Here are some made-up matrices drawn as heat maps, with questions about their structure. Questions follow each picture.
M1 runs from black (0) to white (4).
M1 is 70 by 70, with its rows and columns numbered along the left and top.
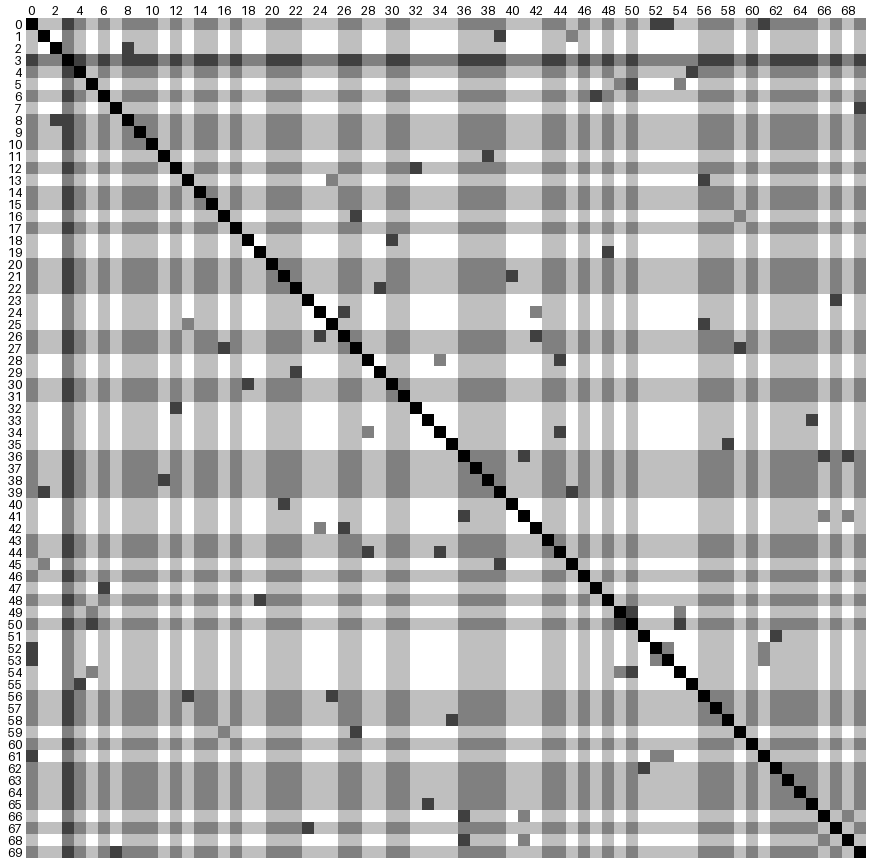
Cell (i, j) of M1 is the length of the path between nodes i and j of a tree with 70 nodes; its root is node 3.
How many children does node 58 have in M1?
1
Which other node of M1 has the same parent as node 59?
16
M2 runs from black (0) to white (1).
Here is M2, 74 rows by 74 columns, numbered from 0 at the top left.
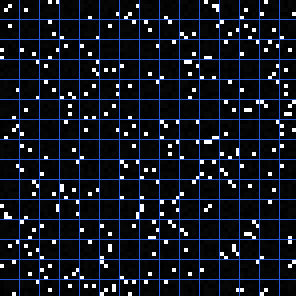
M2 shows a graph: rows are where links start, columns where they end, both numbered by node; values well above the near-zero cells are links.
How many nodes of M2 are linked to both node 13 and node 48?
2
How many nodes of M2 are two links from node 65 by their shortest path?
4
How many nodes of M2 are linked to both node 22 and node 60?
2
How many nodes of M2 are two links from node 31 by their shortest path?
6
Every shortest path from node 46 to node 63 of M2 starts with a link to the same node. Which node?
node 15
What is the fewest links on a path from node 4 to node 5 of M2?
3
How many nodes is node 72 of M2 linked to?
6
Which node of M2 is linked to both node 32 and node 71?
node 21
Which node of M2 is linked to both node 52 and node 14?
node 51
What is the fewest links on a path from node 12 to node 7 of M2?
3
